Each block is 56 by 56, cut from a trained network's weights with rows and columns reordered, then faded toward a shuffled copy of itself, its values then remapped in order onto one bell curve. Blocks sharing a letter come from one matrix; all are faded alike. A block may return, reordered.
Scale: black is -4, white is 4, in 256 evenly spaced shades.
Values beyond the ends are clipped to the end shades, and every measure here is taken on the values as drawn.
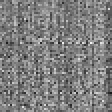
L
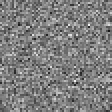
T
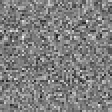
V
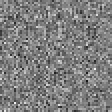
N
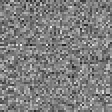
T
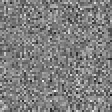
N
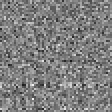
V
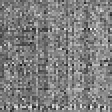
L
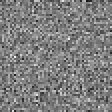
T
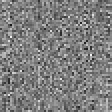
N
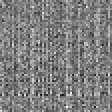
L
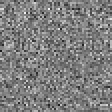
V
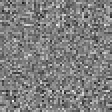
T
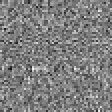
T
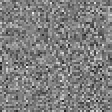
N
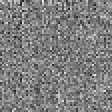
N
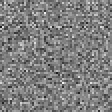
T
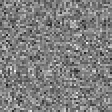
T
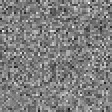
T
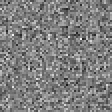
T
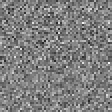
V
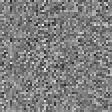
N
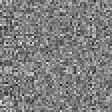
N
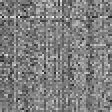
L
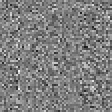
N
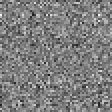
V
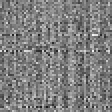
L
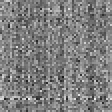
L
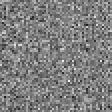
N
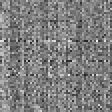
L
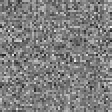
V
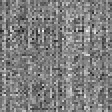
L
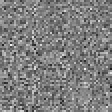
N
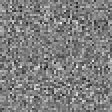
V
